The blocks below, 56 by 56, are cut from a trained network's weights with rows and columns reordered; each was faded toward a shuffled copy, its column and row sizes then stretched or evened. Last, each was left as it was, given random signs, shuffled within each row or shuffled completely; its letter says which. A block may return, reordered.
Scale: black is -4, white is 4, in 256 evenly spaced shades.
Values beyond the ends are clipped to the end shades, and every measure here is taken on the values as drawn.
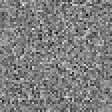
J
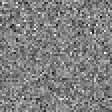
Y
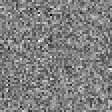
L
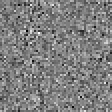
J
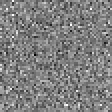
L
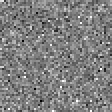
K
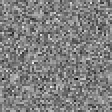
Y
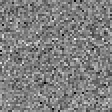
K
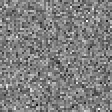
K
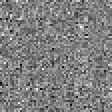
L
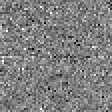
Y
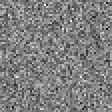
K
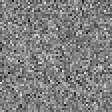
K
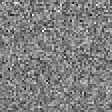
Y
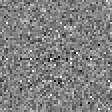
J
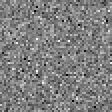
K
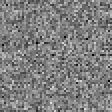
L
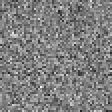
L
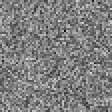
K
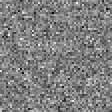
K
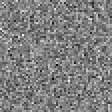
K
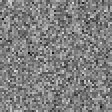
K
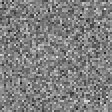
K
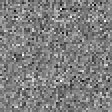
J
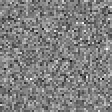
Y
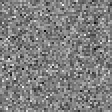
K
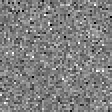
K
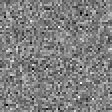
L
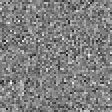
Y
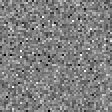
K
